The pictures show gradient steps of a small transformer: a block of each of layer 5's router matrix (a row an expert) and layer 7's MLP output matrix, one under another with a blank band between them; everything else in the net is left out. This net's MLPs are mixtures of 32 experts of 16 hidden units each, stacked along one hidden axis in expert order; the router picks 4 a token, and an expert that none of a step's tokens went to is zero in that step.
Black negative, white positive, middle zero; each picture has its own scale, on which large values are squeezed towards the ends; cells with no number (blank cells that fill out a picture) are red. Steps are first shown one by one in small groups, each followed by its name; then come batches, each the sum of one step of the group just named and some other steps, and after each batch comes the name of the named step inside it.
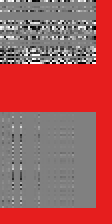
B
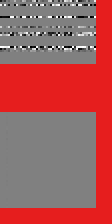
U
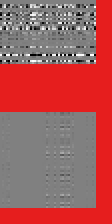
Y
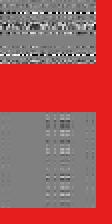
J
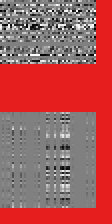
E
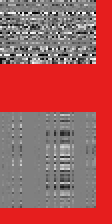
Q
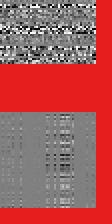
U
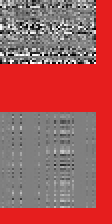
B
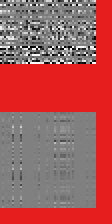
B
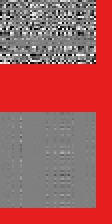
Y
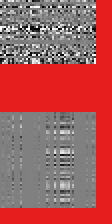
B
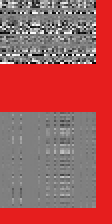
J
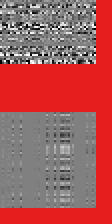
Q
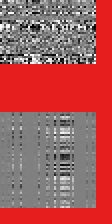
B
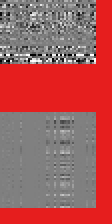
Y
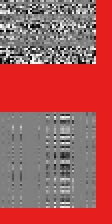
B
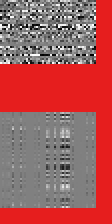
E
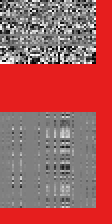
E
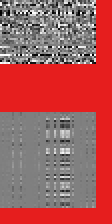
J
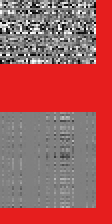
Q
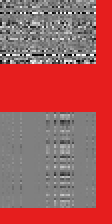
J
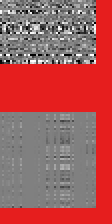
Q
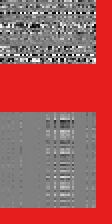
J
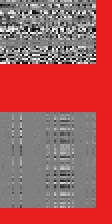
Q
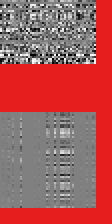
Y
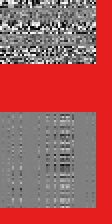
B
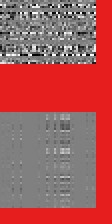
J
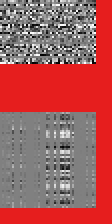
E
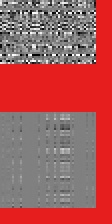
J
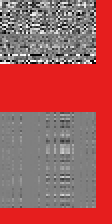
Y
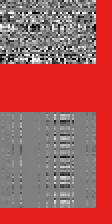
Q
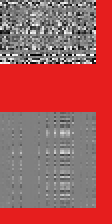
Y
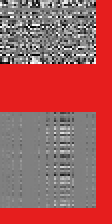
U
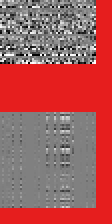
B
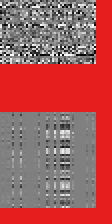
E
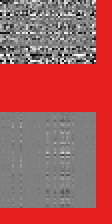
Y
